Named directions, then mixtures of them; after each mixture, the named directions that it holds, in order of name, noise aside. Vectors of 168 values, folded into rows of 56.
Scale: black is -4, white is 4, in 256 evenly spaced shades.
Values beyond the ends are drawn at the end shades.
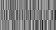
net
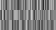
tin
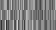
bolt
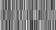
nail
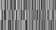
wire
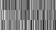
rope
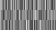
nail.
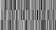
rope, wire.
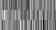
rope.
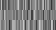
nail, rope, tin.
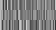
nail, net, rope.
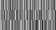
nail, net.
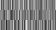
bolt, nail, net.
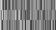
nail, rope.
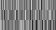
nail, net, wire.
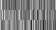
rope.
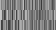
bolt, nail, wire.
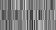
nail, rope, tin.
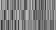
bolt, tin, wire.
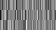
wire.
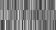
bolt, rope.
